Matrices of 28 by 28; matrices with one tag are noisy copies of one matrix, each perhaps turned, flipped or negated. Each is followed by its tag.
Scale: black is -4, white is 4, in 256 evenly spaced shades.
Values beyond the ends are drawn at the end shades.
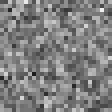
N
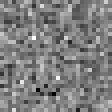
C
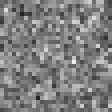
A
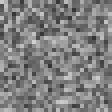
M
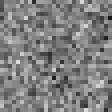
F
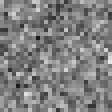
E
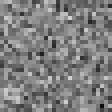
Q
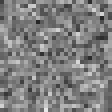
F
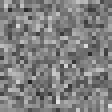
C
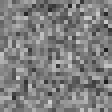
E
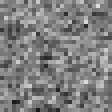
E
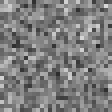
C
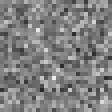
C
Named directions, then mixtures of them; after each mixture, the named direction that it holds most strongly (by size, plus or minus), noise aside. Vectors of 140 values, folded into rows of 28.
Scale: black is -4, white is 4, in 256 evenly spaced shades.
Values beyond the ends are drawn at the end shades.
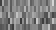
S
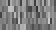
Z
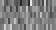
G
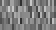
Z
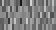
G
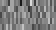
Z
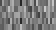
Z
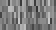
Z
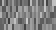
G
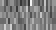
G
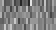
G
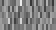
G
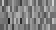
S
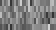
S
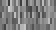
Z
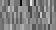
Z
